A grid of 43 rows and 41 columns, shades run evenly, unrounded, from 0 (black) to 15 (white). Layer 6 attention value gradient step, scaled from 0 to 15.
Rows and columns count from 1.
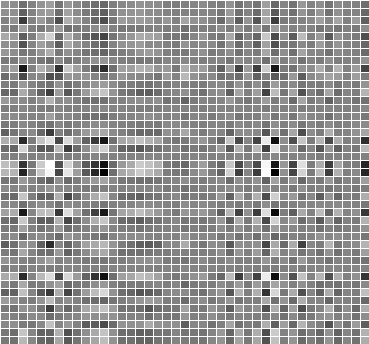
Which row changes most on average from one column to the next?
22
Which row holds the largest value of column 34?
21
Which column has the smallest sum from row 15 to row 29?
12
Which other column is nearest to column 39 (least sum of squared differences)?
4
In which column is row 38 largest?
6
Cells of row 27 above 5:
33
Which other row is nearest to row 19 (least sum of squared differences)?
28
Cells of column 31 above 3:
37
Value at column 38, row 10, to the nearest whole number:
9
